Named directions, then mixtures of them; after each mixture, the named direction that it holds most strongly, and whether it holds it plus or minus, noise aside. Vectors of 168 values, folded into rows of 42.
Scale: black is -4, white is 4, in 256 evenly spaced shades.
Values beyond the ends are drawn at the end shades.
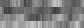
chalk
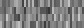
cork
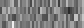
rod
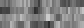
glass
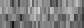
rod, minus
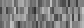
glass, plus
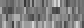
chalk, plus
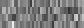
rod, plus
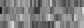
glass, plus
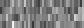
rod, plus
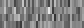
cork, minus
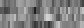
glass, plus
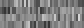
cork, plus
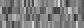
rod, minus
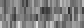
cork, plus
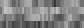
chalk, minus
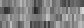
glass, plus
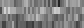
chalk, minus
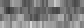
chalk, plus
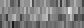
rod, minus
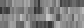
glass, plus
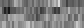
chalk, plus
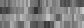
glass, plus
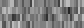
rod, plus
